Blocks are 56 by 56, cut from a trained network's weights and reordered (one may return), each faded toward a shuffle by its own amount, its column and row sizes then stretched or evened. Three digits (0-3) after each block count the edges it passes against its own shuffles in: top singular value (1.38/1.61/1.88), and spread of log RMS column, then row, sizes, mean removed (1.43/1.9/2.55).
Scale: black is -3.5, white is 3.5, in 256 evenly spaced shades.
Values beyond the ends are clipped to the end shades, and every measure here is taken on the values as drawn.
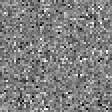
0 1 1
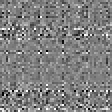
3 2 3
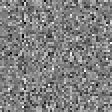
1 2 0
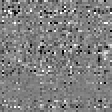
1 2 3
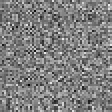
3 1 0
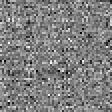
2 2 1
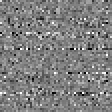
1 1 3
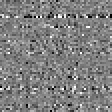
1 0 3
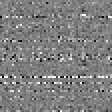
2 1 3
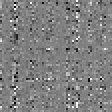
0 3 2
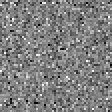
0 0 1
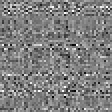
3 1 3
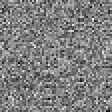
2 0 0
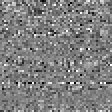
1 0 3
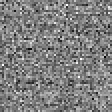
2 0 0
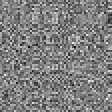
3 0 0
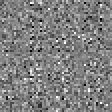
1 2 1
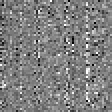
2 3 0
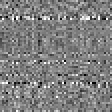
3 1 3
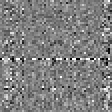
3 2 1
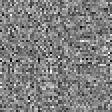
2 1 1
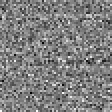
1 0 1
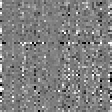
2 3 2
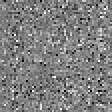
1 2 1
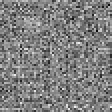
2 0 0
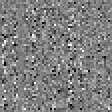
0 3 1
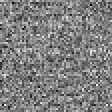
1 0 0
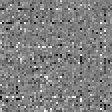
0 2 2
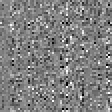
0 3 0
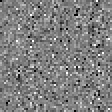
0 2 0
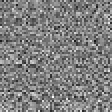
3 0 1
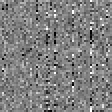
1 3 0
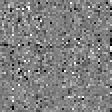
0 2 1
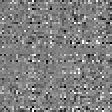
1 2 3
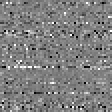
1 0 3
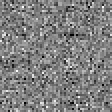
1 2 1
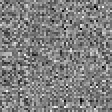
3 2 0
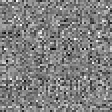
3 0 1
